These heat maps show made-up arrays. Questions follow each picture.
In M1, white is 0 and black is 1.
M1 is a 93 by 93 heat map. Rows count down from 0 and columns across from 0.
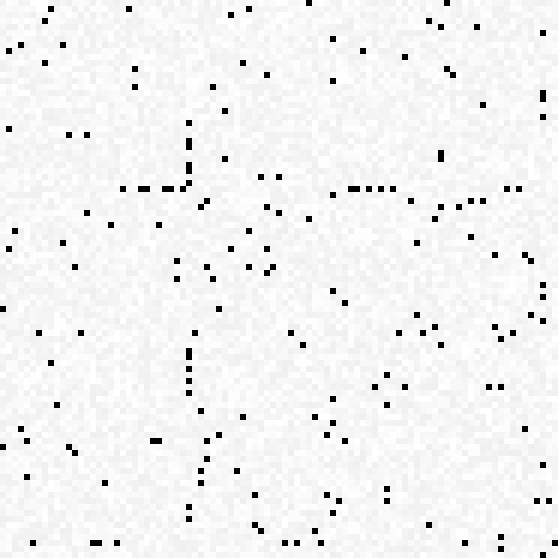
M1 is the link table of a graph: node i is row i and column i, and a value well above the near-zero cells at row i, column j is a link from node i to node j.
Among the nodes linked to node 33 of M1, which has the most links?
node 34
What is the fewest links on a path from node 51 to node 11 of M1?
3
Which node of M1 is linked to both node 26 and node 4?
node 73
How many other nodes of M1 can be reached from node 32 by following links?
7
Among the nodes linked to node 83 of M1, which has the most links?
node 64
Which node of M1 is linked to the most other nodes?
node 31
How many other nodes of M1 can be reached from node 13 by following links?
7
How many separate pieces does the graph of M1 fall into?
6
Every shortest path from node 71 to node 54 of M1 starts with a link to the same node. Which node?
node 87
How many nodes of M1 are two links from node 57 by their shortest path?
4
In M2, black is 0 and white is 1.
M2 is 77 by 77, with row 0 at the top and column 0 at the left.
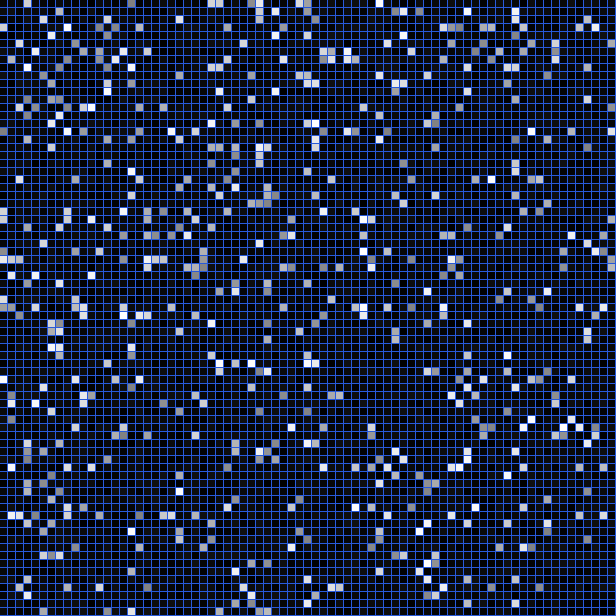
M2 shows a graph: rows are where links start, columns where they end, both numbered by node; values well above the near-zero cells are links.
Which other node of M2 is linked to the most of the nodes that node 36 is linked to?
node 46
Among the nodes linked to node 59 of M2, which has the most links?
node 6
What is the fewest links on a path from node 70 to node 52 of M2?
5
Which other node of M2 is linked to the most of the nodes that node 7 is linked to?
node 3
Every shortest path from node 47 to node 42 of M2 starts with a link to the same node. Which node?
node 67
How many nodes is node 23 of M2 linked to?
4
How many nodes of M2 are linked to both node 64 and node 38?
6
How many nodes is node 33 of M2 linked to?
12
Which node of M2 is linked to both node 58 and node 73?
node 8
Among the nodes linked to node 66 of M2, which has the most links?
node 16
